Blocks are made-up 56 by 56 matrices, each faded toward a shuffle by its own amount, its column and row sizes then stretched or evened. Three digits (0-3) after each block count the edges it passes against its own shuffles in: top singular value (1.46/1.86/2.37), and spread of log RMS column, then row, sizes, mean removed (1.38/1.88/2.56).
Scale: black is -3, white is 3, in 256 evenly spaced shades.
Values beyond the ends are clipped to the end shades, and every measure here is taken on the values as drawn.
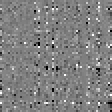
0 3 2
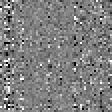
1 3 1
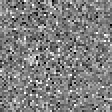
0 1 0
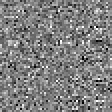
1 1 1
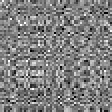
3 1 1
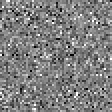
0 0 1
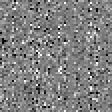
0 3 1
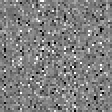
0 2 0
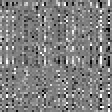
3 3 1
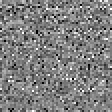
1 0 2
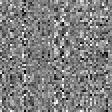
2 3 0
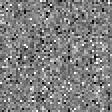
1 1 0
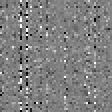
1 3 1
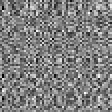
3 2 2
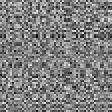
3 1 2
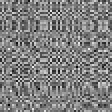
3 1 3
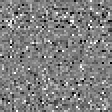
1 0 2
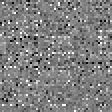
1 1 2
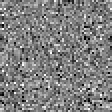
1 1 1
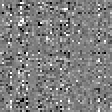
0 3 2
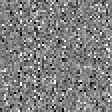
1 2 0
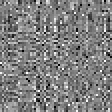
3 2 0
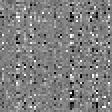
2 3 2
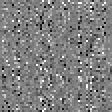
1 3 0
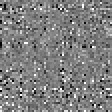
1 2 2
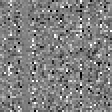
0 3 1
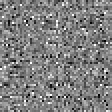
1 1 1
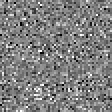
1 0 2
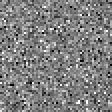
0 1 1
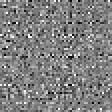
1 1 3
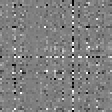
2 3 2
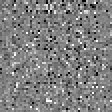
1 2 1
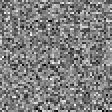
2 0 1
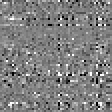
2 2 3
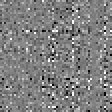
1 3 2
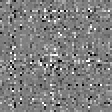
1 2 2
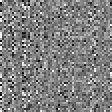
2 3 0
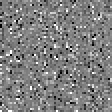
0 2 0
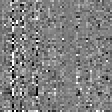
2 3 1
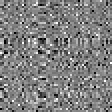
3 1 2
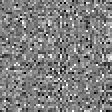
2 1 0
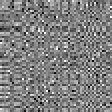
3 1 0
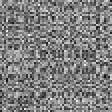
3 0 0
